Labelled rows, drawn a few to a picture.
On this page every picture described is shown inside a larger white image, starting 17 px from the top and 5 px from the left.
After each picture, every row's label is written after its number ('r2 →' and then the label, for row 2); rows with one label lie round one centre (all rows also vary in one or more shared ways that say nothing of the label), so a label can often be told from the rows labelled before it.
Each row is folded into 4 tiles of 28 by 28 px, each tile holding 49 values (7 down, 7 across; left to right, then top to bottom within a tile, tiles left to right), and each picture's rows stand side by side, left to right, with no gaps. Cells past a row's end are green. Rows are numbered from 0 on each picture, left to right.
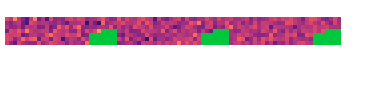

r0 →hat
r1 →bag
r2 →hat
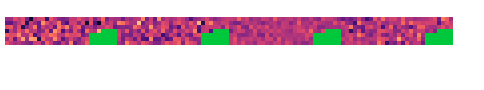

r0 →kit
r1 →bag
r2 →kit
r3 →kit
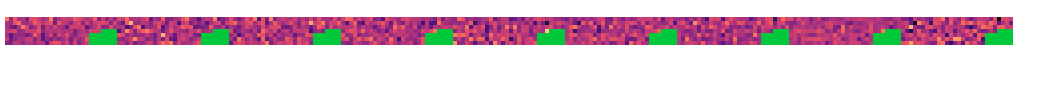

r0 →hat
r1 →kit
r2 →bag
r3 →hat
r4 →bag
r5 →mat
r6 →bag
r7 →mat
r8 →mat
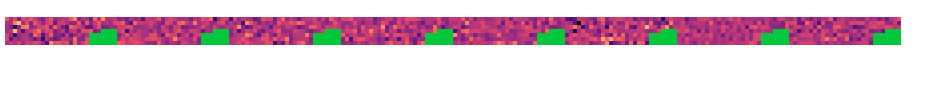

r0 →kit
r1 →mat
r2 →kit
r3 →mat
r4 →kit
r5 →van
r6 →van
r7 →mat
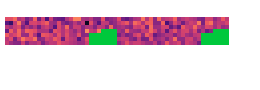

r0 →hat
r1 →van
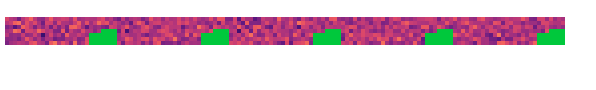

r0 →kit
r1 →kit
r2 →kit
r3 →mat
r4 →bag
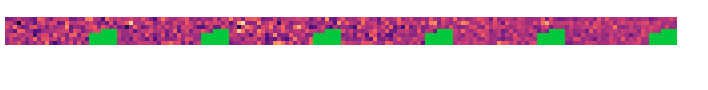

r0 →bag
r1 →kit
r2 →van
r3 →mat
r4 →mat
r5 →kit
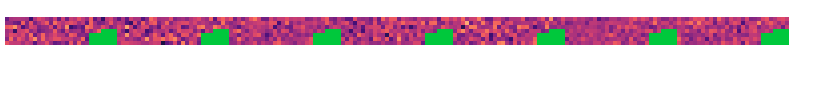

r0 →mat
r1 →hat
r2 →van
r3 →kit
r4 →kit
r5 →mat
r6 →kit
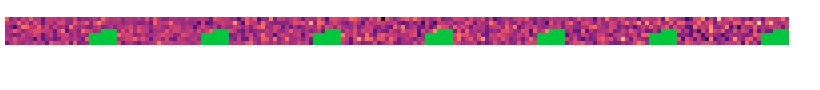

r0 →kit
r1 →bag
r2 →mat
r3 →hat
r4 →van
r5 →kit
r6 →kit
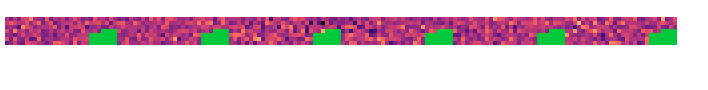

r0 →van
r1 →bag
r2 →van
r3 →van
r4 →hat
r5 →kit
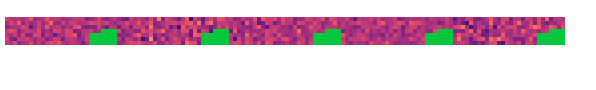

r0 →mat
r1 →kit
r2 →kit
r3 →kit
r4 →van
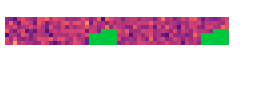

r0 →van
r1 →hat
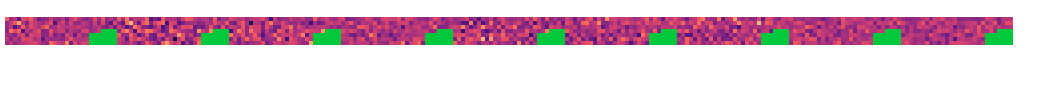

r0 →van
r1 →hat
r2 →bag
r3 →van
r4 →mat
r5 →hat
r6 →van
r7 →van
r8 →bag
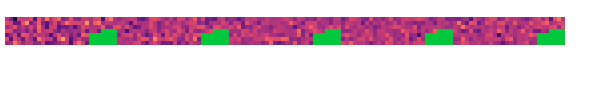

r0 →hat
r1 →hat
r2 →van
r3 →mat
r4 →bag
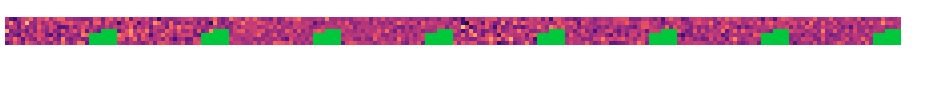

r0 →van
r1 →van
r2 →van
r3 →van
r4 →hat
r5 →van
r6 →hat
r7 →mat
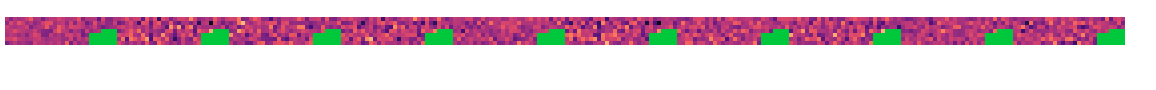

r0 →van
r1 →van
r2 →bag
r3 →hat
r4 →mat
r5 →kit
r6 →van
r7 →kit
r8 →kit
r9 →mat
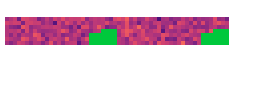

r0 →mat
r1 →mat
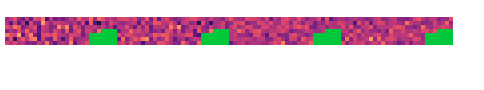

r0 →bag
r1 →mat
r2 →van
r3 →mat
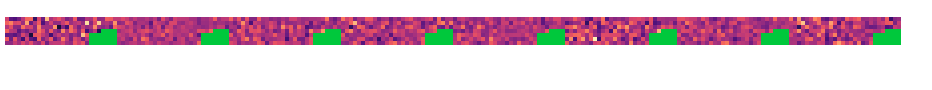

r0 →bag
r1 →kit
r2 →mat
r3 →bag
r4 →kit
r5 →mat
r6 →kit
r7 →mat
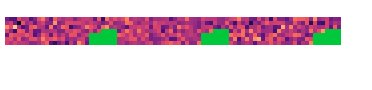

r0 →van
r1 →bag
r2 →hat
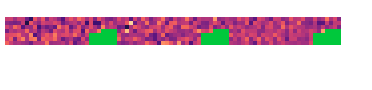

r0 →hat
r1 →kit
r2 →kit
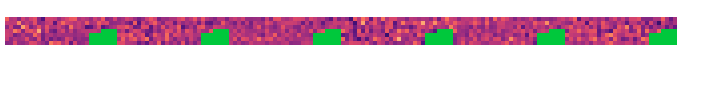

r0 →mat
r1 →bag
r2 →hat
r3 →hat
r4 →mat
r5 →van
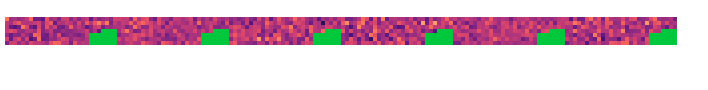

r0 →mat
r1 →van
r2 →van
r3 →bag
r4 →hat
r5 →bag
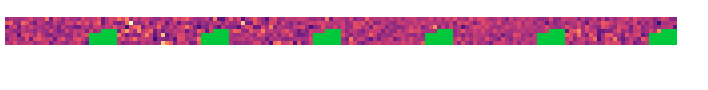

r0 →mat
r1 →mat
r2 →hat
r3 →bag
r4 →van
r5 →van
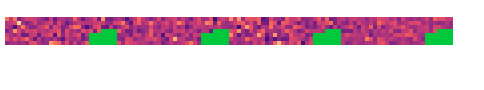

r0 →bag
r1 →mat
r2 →mat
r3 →kit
